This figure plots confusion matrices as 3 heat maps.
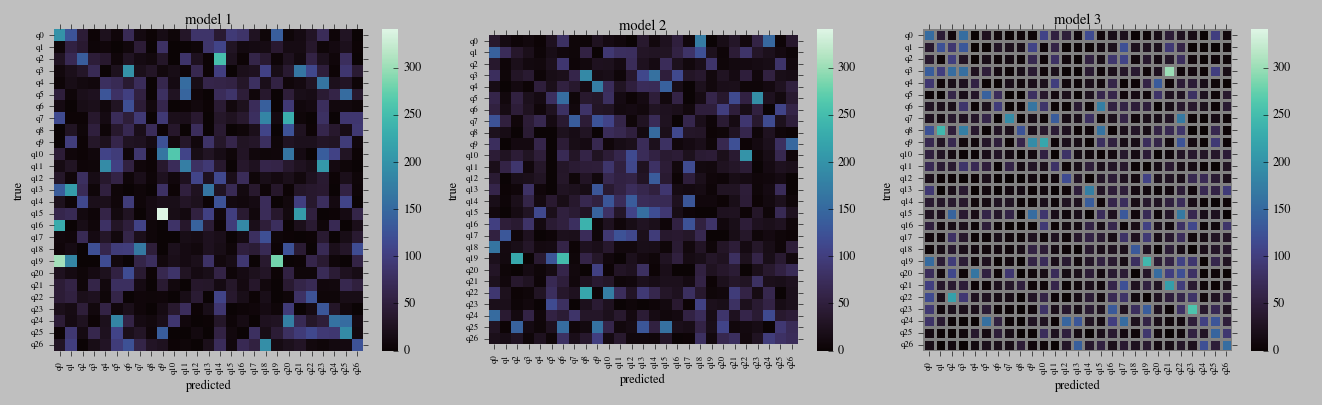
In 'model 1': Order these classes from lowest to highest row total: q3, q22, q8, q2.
q22, q8, q2, q3
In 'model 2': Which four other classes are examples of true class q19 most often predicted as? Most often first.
q6, q2, q5, q21
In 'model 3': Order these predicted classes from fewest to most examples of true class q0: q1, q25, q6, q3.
q6, q1, q25, q3
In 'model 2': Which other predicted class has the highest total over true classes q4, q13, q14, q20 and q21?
q9
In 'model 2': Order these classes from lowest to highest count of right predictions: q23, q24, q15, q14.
q23, q14, q15, q24
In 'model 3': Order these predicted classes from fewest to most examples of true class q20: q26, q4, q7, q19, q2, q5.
q26, q19, q5, q7, q2, q4
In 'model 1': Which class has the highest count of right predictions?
q19
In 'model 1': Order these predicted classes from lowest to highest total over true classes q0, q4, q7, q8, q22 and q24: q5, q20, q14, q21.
q21, q14, q5, q20
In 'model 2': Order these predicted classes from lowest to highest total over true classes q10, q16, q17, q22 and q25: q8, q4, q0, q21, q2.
q4, q21, q2, q0, q8
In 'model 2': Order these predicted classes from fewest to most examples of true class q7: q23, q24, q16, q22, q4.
q16, q23, q4, q22, q24
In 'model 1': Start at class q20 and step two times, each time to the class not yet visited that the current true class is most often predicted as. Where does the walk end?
q18
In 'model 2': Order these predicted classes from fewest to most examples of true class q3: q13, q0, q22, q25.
q25, q22, q0, q13
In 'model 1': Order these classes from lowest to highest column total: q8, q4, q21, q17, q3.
q8, q3, q17, q21, q4
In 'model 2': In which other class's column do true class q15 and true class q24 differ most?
q0
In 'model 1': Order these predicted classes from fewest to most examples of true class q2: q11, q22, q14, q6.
q6, q22, q11, q14
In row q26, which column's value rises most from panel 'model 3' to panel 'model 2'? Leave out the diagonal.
q9
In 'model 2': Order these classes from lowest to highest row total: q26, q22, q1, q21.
q21, q26, q1, q22
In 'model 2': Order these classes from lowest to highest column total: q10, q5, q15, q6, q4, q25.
q4, q5, q25, q15, q10, q6
